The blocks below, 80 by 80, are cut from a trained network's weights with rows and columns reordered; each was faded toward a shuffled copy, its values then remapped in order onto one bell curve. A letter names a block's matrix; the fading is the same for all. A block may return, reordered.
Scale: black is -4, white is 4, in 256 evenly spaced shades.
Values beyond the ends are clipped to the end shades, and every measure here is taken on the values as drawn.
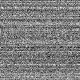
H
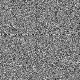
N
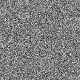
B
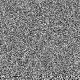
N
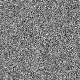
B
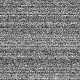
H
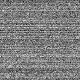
H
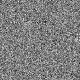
N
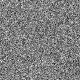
N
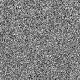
B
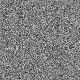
N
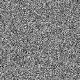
N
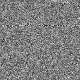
N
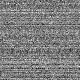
H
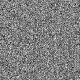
N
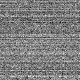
H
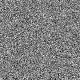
N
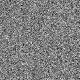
B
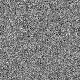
B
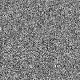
B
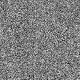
B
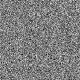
B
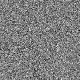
B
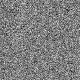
B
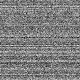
H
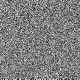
N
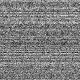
H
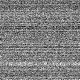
H
